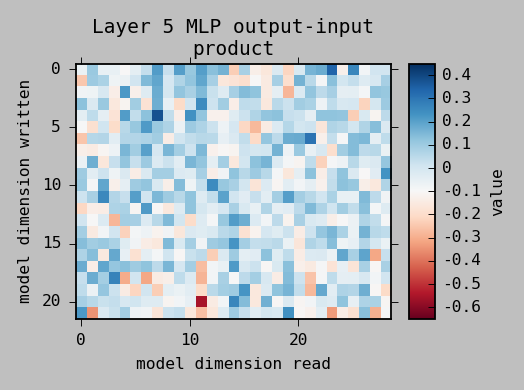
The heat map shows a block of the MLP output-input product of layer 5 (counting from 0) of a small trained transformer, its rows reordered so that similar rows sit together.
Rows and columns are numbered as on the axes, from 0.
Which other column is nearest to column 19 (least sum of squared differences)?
26
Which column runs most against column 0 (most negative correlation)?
20
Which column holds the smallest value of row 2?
19
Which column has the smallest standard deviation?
18
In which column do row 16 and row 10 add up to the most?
24
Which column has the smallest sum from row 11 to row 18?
11
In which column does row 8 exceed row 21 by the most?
1
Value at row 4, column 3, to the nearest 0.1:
-0.2
